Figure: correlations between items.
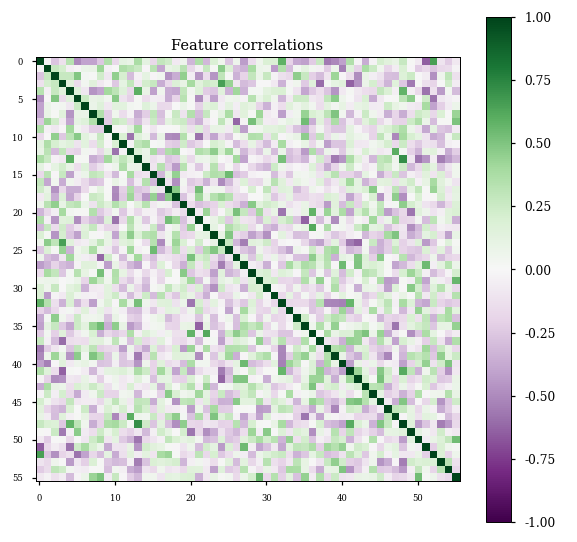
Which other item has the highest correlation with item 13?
48
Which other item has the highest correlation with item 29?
55
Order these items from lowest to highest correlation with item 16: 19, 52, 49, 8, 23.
8, 23, 19, 49, 52
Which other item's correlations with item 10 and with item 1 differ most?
12
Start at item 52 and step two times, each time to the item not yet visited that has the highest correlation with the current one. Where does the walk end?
32
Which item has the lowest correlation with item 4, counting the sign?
51
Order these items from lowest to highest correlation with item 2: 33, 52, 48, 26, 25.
52, 26, 33, 25, 48
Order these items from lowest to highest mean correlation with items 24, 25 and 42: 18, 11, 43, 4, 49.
49, 4, 11, 43, 18
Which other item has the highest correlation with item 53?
39
